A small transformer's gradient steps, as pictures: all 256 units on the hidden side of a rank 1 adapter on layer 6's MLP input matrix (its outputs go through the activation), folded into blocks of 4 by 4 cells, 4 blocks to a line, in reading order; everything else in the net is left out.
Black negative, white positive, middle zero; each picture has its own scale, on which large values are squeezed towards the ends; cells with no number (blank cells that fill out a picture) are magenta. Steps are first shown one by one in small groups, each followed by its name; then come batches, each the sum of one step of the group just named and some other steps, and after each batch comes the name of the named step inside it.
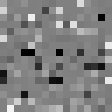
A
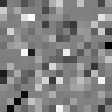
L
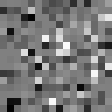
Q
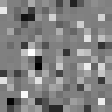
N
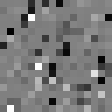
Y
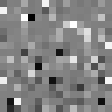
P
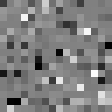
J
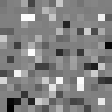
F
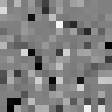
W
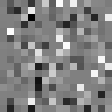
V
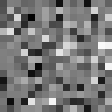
Q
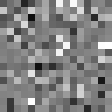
V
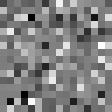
V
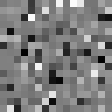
Y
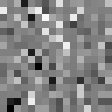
W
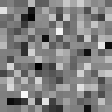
N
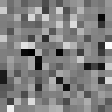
A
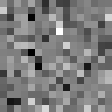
W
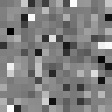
Y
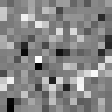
F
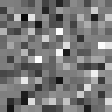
Q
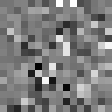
V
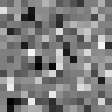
N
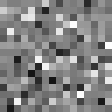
P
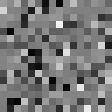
W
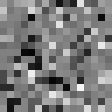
W
